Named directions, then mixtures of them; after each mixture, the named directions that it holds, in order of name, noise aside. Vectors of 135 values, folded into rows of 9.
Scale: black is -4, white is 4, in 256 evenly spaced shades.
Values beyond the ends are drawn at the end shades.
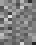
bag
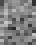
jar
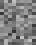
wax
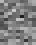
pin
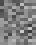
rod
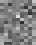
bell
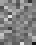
bag.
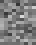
pin, rod.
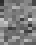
jar, pin, rod.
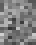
bag, bell, jar.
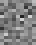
bell, pin, wax.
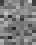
bag, jar.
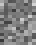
jar.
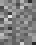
bag.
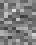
jar, pin.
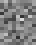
bell, pin, wax.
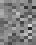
bell, rod.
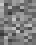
jar, pin, rod.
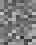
wax.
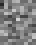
jar, pin, wax.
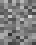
bag, bell, wax.
